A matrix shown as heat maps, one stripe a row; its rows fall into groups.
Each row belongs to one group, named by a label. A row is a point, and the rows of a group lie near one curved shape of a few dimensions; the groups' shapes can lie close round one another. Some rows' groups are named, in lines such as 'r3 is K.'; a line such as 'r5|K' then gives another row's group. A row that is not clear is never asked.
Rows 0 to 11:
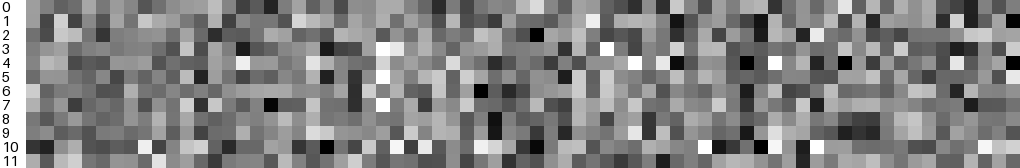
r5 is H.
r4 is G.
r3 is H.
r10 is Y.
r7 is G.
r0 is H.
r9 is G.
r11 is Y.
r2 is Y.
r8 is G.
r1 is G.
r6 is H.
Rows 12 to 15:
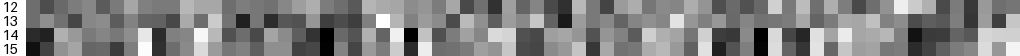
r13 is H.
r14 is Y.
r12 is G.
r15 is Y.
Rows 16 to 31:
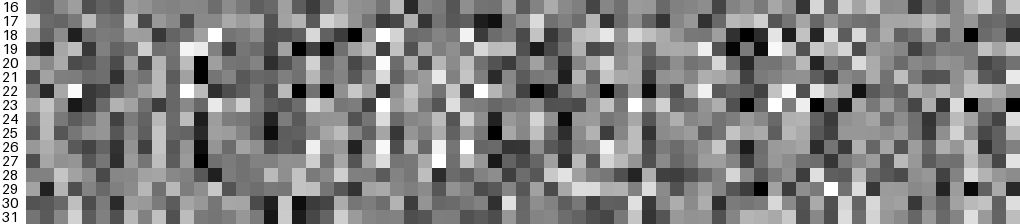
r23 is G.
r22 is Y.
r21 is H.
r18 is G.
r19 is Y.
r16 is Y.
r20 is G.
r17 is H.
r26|G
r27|H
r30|Y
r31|Y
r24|H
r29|G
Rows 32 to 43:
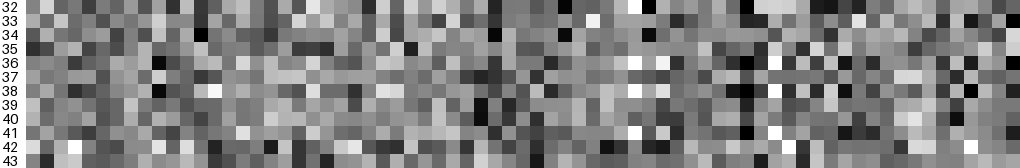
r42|Y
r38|G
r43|Y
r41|G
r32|G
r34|H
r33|G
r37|H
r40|H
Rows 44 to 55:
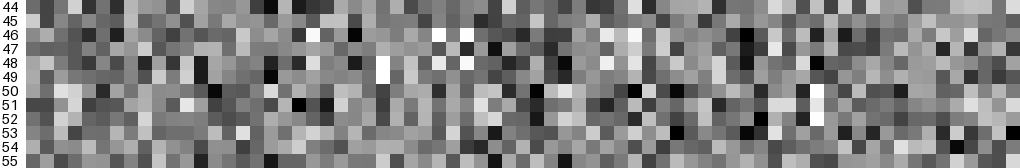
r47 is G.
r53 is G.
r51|Y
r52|Y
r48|G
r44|Y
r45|H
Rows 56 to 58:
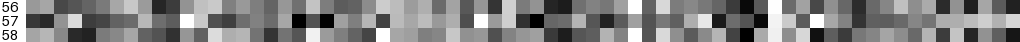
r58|G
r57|Y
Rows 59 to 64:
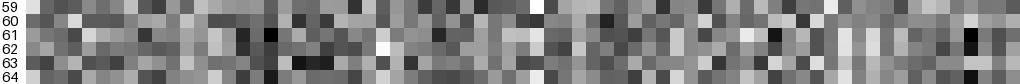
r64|H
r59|H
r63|Y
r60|Y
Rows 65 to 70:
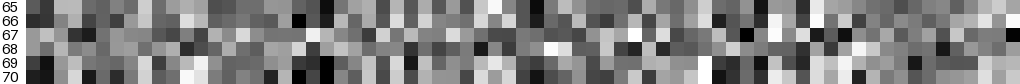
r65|Y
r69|Y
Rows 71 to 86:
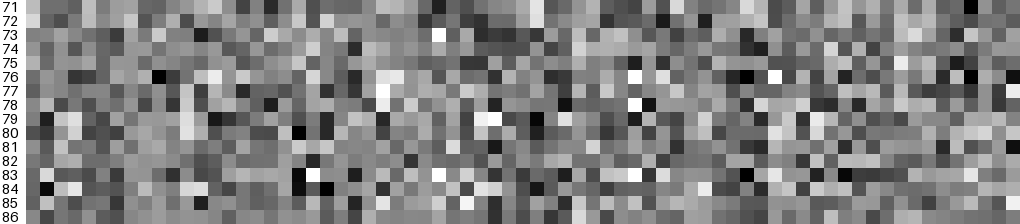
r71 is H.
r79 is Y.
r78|G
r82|Y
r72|H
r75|H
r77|H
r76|G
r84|Y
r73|H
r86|G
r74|G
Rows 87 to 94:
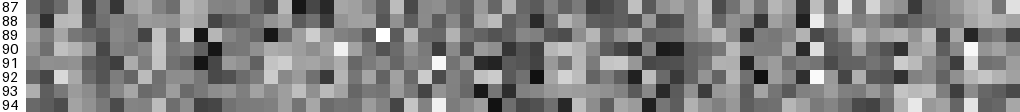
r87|Y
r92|Y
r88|Y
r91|H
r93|H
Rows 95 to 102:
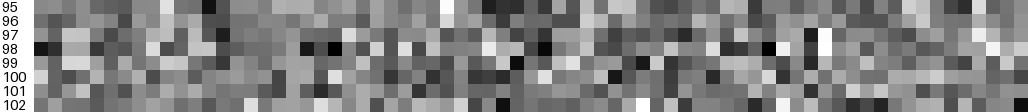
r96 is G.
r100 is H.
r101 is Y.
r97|Y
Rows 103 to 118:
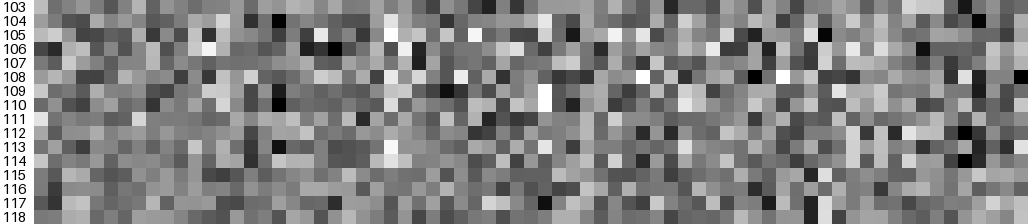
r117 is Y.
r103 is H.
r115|Y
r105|G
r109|H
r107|Y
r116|G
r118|Y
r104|H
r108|G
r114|H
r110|H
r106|Y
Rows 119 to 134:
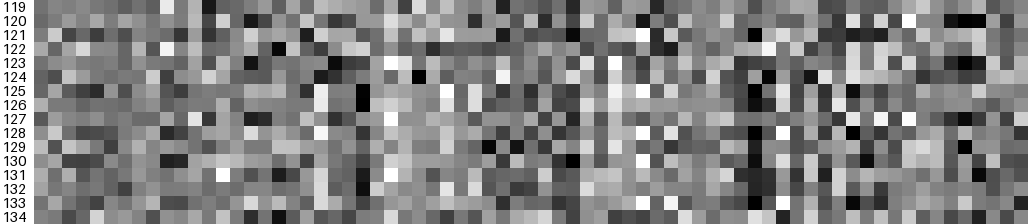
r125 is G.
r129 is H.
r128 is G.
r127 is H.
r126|G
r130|G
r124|Y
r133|G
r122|Y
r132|G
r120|H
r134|H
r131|G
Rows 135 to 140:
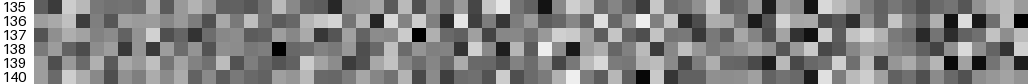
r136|G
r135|Y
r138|H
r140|Y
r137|Y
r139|G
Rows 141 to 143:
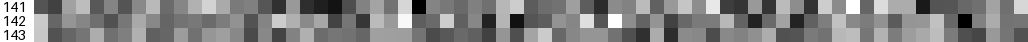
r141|Y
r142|H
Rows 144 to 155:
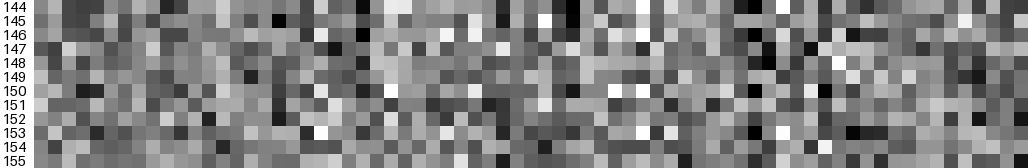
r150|G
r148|G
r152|G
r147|Y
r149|H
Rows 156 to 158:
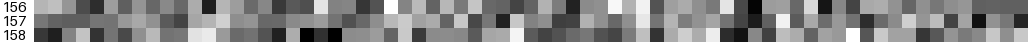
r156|G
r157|G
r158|Y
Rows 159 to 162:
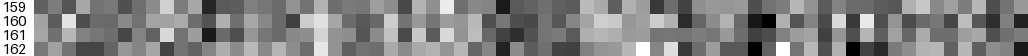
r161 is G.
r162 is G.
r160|G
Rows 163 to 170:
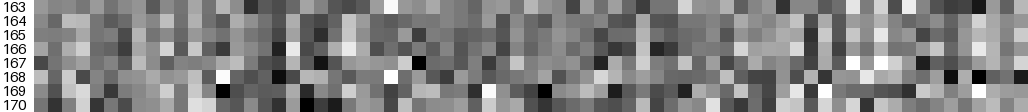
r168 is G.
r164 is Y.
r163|H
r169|Y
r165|Y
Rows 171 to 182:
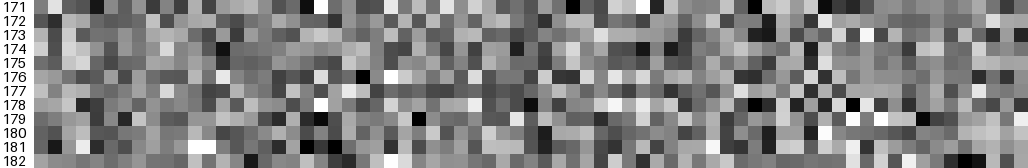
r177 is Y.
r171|G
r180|Y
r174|Y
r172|Y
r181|Y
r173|G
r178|G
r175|Y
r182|H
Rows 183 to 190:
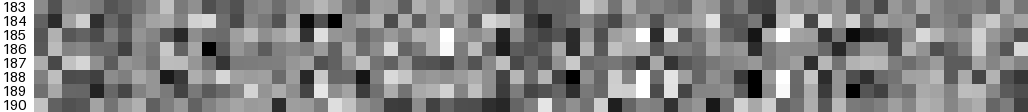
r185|G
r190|H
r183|G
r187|Y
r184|Y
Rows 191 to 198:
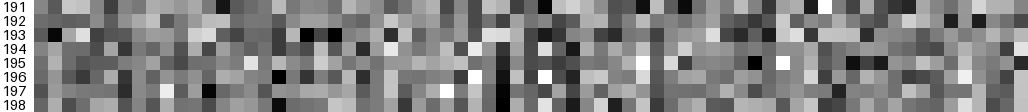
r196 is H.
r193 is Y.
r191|Y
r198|H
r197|H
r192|G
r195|G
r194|H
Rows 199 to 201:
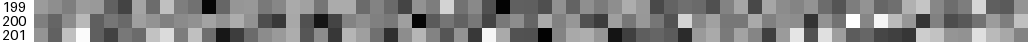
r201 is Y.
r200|Y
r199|H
